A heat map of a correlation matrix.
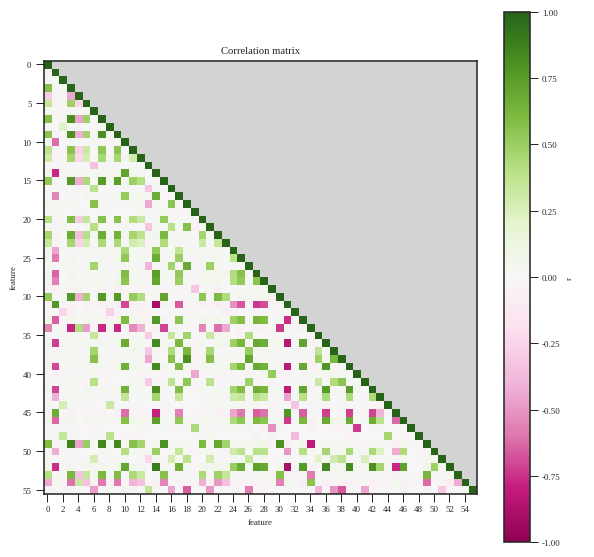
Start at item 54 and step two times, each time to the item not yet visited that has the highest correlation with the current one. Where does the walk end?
4
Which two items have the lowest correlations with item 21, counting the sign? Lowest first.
55, 13
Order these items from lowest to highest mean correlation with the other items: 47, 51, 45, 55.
45, 55, 47, 51
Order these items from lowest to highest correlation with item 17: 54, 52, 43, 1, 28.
1, 54, 43, 28, 52
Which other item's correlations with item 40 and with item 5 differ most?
47
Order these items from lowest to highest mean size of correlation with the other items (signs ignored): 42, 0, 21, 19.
19, 21, 0, 42
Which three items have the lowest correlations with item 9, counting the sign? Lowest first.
34, 54, 4
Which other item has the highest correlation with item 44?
48
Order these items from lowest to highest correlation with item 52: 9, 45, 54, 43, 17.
45, 54, 9, 43, 17
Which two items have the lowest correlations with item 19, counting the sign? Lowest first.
40, 29
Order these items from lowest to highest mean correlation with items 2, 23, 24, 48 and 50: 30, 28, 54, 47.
54, 47, 30, 28
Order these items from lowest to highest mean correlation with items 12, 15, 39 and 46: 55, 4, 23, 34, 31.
31, 34, 4, 55, 23
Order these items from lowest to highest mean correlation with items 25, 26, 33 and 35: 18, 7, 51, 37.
7, 51, 37, 18
